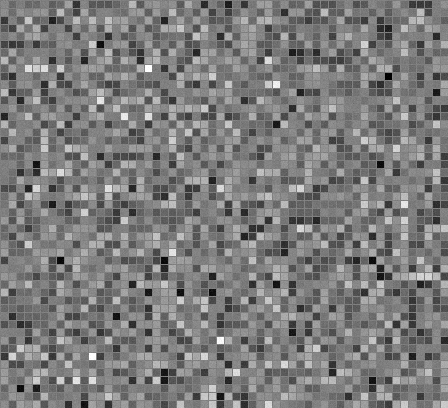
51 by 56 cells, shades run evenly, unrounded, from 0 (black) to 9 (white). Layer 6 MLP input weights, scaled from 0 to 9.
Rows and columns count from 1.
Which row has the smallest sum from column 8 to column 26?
27
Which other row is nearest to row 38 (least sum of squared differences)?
14
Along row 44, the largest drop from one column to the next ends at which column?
41
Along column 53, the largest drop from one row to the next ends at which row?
36
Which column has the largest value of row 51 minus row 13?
3
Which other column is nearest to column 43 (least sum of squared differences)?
54
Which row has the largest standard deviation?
48
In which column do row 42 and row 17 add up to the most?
24
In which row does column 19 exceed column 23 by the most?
9
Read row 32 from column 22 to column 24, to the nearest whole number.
8 4 3
